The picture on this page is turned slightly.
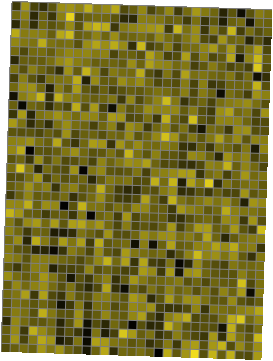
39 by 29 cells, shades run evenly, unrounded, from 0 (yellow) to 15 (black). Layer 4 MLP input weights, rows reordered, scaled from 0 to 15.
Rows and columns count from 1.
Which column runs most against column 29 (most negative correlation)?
7
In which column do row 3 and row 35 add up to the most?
18
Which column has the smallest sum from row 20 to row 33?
19
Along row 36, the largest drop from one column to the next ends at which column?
26
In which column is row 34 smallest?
29
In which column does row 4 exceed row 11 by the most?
27
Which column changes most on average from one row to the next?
21
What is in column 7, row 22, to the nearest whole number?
8
